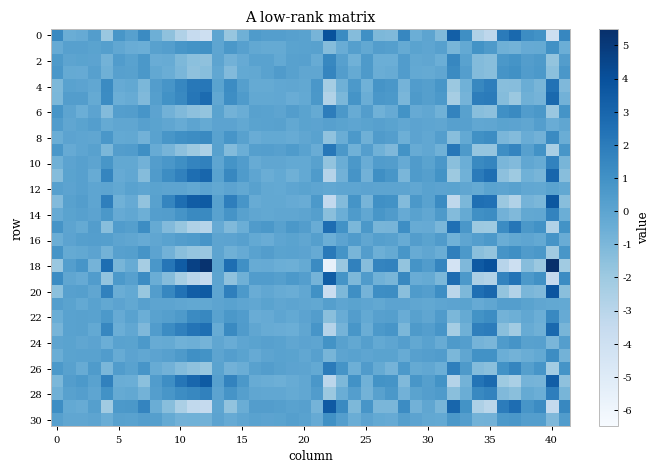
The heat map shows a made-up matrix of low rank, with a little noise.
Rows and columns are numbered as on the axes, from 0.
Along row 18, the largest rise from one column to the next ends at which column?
40
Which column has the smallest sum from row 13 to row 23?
22
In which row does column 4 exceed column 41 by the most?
18
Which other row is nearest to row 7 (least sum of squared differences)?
21
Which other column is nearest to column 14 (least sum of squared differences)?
4
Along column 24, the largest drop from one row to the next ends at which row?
19
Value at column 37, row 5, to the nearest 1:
-2
